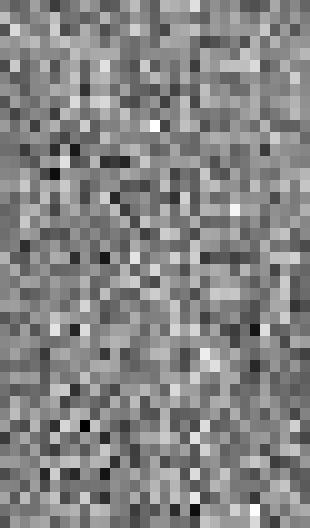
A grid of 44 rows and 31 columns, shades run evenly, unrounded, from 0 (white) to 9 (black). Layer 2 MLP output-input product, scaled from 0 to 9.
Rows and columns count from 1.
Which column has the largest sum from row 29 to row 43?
5
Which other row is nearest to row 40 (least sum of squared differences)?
37
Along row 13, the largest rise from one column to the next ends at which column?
8
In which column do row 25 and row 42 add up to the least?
16
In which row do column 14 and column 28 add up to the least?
22
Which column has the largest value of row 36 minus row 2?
6
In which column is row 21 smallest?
20
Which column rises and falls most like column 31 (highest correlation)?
26
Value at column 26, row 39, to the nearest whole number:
2
